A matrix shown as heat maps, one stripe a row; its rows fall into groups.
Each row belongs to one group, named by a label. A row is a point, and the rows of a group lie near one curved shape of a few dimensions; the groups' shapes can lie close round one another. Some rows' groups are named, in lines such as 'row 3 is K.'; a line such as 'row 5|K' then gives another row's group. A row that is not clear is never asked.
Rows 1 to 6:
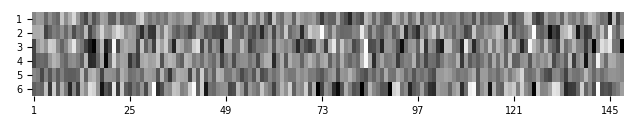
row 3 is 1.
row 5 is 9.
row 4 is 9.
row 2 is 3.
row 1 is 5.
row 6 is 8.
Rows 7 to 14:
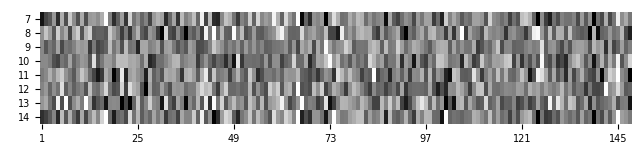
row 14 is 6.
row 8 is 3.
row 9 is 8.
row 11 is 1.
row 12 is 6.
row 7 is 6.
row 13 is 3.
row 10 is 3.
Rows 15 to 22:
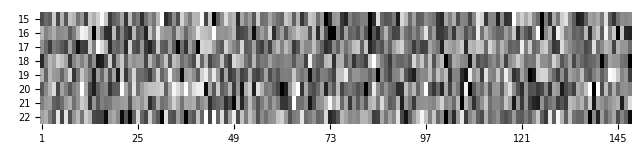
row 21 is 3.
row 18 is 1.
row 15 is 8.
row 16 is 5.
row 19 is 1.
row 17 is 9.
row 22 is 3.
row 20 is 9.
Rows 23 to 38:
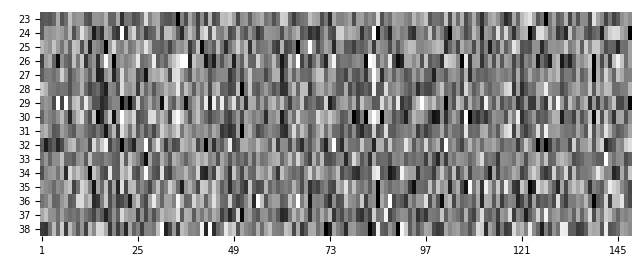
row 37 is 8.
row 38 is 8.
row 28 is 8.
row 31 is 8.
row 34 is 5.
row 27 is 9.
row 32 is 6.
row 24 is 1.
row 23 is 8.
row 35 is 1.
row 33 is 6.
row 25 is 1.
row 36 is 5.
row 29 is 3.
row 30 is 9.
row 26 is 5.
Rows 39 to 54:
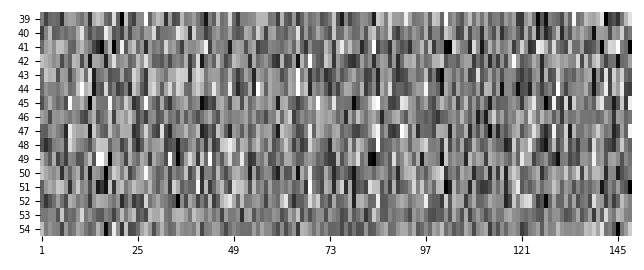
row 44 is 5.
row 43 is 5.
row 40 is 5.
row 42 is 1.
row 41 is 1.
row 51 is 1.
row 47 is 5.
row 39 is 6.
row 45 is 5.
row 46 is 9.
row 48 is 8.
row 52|8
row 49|9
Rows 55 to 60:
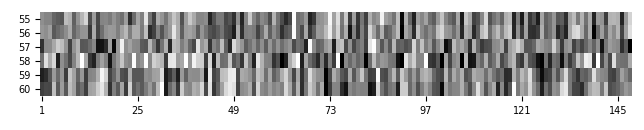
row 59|8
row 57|1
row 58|9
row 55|3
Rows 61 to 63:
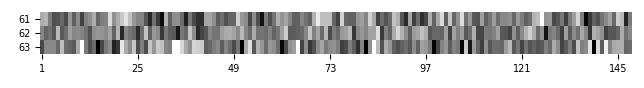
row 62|8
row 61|3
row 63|9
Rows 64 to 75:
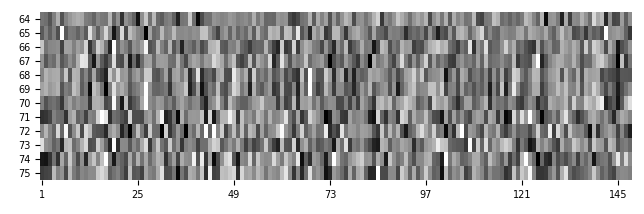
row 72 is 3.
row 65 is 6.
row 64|8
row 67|5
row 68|1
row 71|8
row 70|6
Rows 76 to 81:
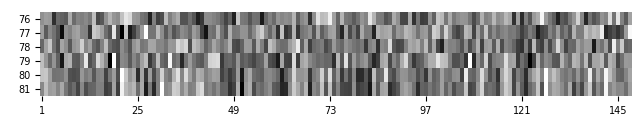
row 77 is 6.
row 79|1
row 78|5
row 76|3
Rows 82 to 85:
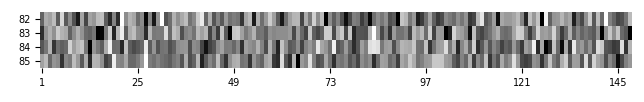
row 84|5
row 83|1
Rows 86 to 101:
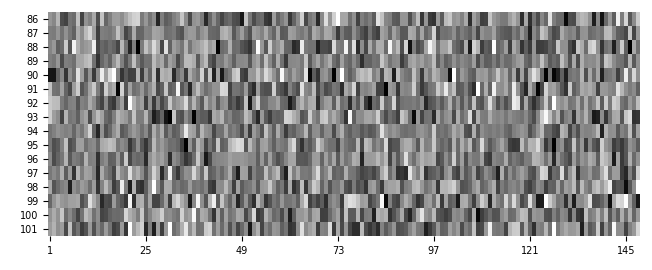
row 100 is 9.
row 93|3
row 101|8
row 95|8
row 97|5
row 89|5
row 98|6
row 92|8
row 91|1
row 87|5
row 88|3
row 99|1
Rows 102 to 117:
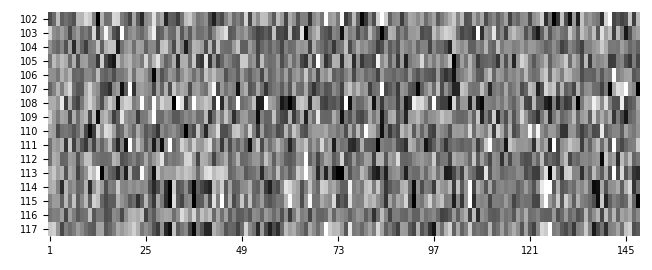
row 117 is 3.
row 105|1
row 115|3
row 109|1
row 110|9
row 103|1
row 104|9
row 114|3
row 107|1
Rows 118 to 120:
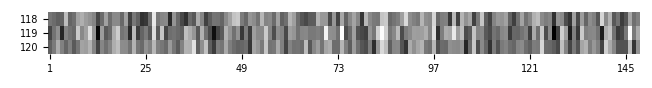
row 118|8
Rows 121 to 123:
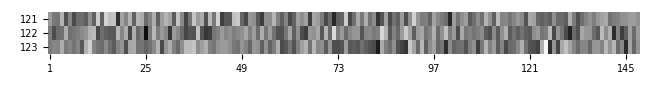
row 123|5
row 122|8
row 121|9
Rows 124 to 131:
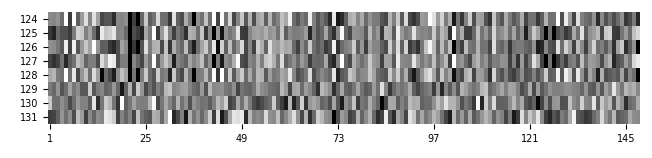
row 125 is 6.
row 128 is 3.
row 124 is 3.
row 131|8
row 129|9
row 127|6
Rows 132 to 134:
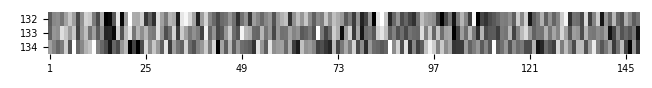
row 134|3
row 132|9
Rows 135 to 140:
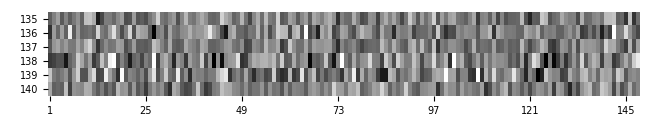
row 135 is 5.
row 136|6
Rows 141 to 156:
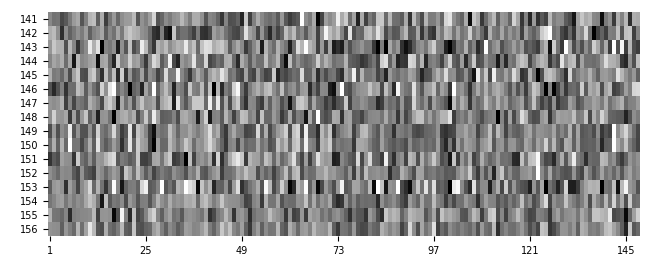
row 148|1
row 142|3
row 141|3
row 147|9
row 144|5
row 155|6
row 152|9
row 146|6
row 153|5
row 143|5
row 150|6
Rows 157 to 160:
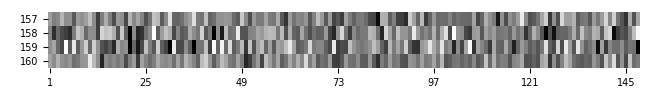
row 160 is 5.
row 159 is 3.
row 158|6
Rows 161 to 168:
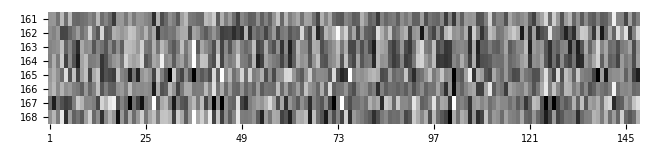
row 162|3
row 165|3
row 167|6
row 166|6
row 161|6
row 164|9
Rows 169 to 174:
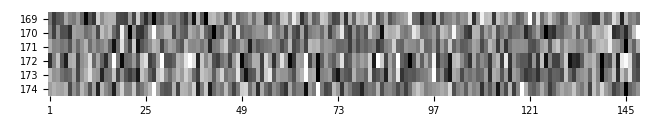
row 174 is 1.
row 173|5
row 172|5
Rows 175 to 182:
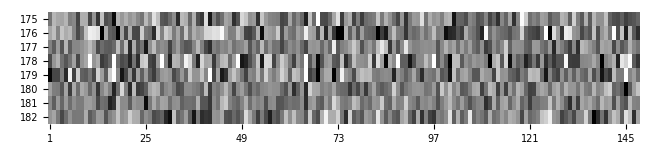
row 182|3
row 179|6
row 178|5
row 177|8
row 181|8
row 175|1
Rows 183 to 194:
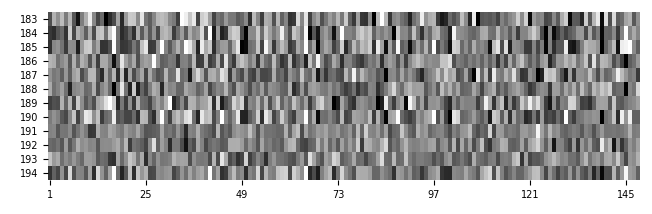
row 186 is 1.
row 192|8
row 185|5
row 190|5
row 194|6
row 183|9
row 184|6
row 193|8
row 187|1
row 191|9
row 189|8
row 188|6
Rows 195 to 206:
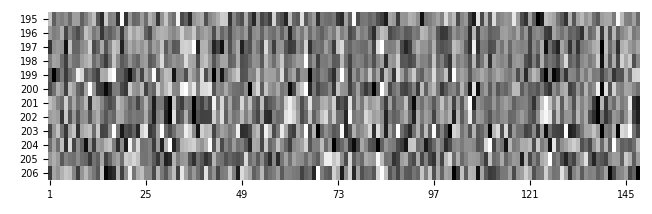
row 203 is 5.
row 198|5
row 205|3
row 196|9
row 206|1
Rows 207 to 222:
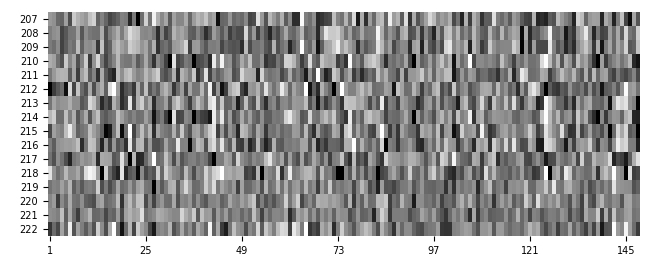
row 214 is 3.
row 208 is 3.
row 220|9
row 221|9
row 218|5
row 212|6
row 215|1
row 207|3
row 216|1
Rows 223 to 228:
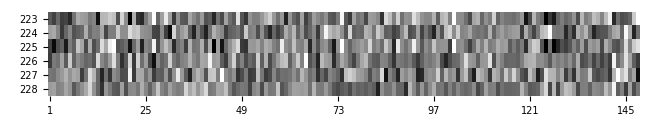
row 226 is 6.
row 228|5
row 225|6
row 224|3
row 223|6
